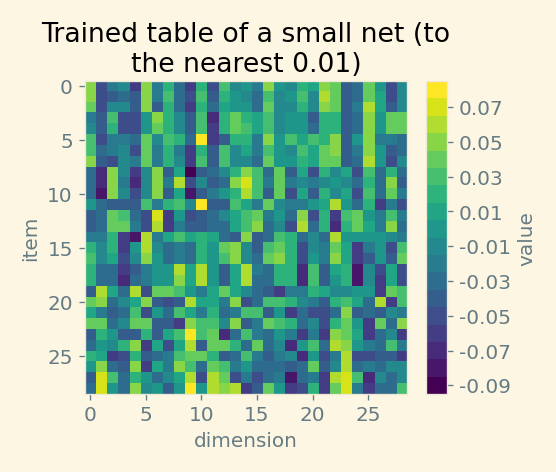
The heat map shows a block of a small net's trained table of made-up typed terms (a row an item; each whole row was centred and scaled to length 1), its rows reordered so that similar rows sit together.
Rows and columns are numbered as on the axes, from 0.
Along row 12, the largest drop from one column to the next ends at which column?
7
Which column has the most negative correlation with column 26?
8
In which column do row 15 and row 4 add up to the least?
3
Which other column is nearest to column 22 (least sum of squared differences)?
5
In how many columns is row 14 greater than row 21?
14
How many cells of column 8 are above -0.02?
20
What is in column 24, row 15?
-0.06
